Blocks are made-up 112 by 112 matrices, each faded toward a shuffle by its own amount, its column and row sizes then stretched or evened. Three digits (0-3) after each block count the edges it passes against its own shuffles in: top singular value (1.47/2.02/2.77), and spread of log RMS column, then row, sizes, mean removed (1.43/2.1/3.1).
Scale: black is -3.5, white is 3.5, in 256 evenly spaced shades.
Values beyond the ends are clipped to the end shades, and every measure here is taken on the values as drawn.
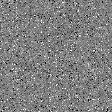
0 1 1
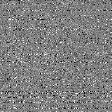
0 2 3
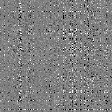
2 3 2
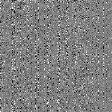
1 3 1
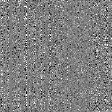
0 3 1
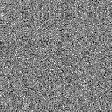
2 0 0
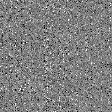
0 2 0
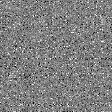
1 0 2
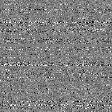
1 1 3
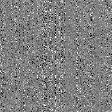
1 3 0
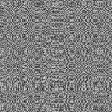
3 2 2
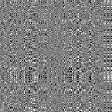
3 3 2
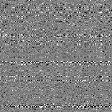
3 1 3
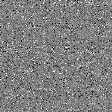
0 1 1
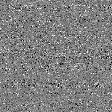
1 0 2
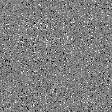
0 2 1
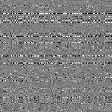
3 0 3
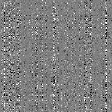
2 3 2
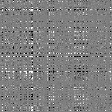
3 3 3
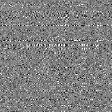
2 1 3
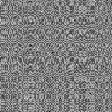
3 1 0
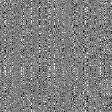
3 3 0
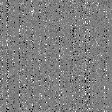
0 3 1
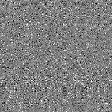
2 0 1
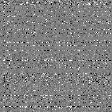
1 2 3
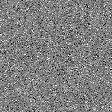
1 0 0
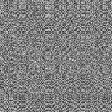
3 1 2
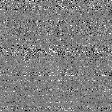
0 1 3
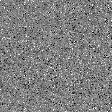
0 1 0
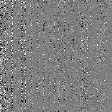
1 3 1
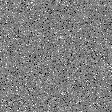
0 0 0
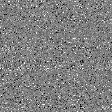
1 0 2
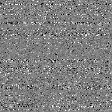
2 0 3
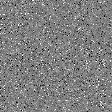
0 1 1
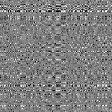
3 1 3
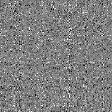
2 2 1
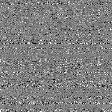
1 0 3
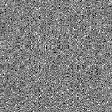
2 1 0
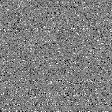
1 0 2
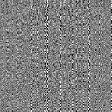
3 3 0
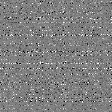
1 1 3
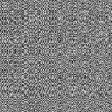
3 3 0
